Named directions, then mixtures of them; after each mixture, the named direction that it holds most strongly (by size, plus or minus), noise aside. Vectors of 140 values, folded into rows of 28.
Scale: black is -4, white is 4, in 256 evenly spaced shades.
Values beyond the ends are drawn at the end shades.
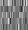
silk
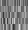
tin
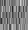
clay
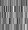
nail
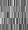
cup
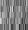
clay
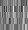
nail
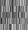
clay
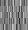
clay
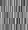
cup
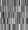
tin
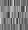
cup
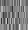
tin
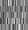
cup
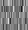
silk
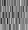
clay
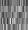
tin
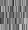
cup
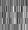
nail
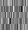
silk
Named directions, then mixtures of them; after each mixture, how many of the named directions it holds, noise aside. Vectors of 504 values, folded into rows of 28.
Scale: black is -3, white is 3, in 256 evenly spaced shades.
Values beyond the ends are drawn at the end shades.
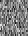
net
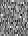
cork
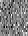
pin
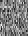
two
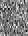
three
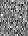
one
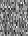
three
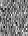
two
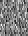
two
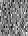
one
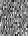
three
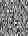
two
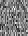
one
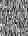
one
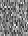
three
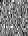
three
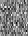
three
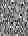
one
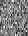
three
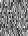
two
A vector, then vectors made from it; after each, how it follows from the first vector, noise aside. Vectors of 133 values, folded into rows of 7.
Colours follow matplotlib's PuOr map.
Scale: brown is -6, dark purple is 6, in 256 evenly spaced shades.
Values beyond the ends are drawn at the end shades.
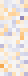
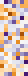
scaled up.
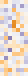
wrapped around.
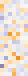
wrapped around.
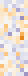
copied.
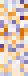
scaled up.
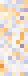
copied.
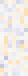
reversed, shrunk.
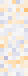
reversed, shrunk.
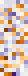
wrapped around, negated, scaled up.
